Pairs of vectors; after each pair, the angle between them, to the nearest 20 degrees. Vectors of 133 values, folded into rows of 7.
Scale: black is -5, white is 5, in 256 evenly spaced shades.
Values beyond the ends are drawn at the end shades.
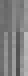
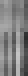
160 degrees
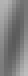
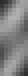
120 degrees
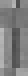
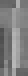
160 degrees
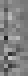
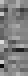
80 degrees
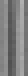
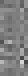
80 degrees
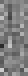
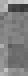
100 degrees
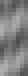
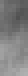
100 degrees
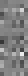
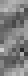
60 degrees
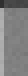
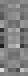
100 degrees
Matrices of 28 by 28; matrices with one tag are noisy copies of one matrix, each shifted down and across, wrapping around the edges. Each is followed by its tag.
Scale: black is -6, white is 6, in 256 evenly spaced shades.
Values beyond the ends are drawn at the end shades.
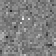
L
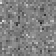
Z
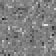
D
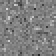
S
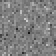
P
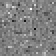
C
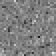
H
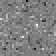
C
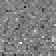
C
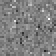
P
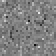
P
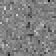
L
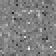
Z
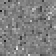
L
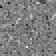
S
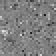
H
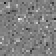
H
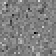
P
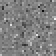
L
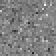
L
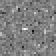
D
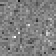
C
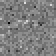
Z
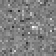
H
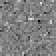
D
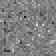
L
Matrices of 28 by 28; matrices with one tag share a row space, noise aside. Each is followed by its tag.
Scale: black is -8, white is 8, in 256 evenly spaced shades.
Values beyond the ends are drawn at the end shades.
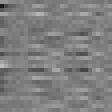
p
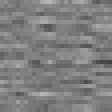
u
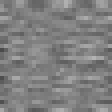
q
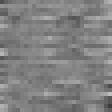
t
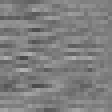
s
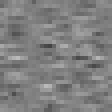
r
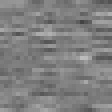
u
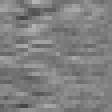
s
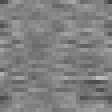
q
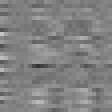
p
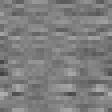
q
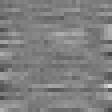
t
